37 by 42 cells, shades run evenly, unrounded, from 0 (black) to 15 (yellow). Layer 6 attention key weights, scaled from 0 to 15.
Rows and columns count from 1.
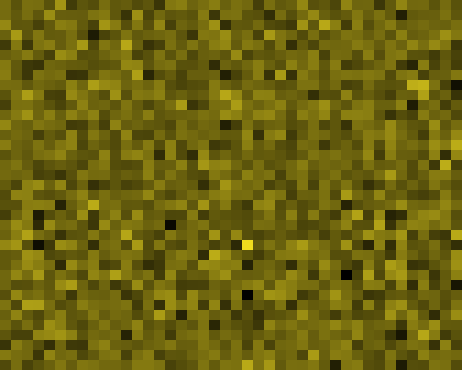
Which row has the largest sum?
12
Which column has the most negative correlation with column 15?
34
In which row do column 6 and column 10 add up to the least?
27
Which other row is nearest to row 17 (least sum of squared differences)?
35
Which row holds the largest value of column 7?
29
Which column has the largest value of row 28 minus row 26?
36
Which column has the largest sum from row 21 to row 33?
3
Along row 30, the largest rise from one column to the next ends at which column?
24
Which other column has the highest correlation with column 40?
33
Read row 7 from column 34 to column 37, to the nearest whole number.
6 7 8 4
